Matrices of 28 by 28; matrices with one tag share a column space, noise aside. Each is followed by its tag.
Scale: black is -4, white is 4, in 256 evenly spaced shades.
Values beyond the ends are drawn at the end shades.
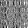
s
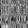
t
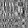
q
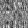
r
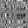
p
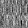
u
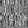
u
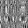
t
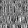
t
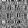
p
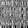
s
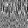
q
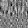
q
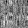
u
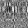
q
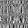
t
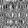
p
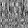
q
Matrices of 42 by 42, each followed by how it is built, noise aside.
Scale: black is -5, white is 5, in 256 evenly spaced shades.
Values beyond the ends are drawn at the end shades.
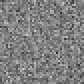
noise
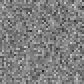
repeating columns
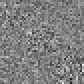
block diagonal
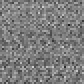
repeating columns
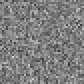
noise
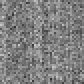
blocks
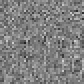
low rank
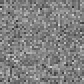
blocks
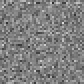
low rank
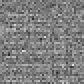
blocks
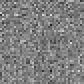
low rank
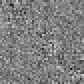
block diagonal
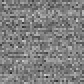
blocks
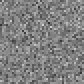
noise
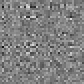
low rank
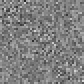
block diagonal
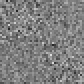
block diagonal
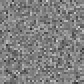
noise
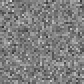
repeating columns
